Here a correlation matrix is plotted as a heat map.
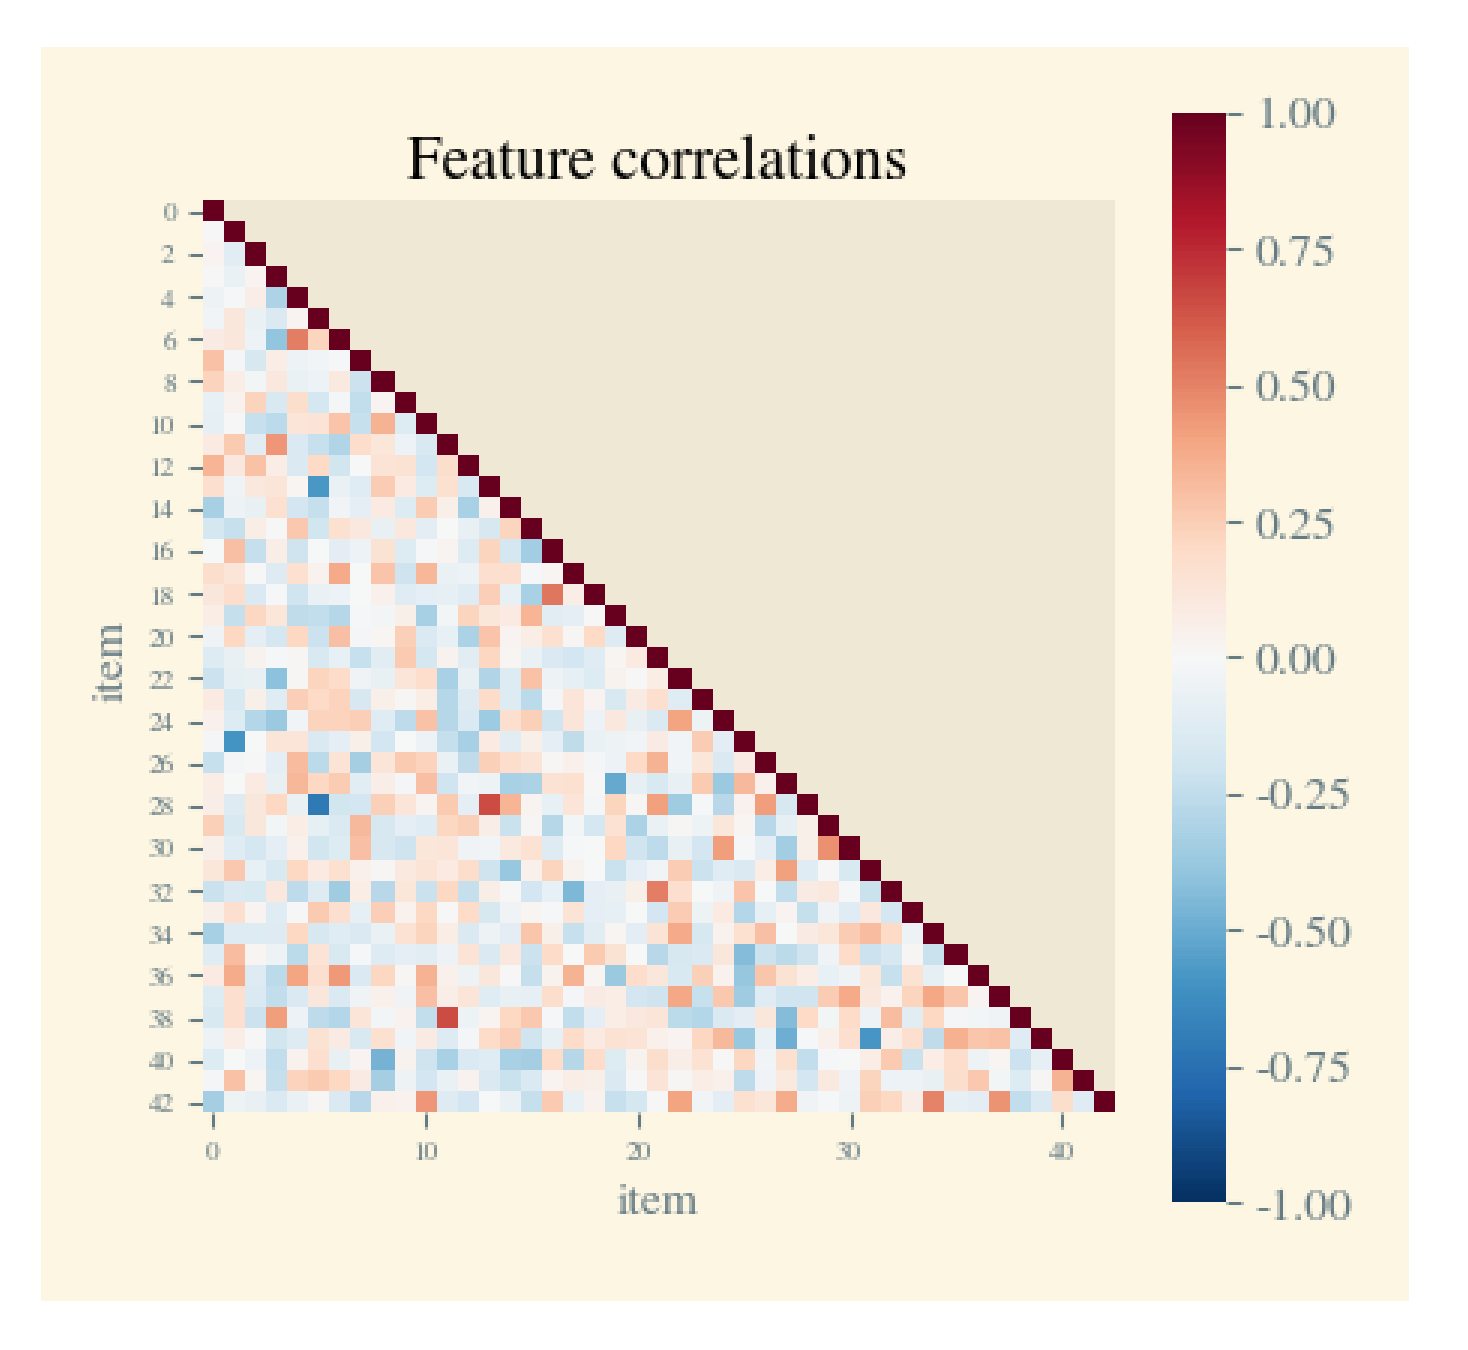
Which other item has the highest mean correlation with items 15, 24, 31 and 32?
22
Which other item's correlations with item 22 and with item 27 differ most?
24
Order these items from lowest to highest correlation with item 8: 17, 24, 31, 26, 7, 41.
41, 7, 24, 31, 26, 17
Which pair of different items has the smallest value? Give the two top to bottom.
5, 28
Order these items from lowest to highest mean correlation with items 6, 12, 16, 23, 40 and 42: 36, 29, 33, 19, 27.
19, 29, 33, 36, 27
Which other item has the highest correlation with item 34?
42
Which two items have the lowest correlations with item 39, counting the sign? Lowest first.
31, 27
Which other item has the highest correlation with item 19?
15
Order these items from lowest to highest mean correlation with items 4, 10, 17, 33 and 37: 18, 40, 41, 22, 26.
40, 18, 41, 26, 22
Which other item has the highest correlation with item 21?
32
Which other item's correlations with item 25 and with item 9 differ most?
1
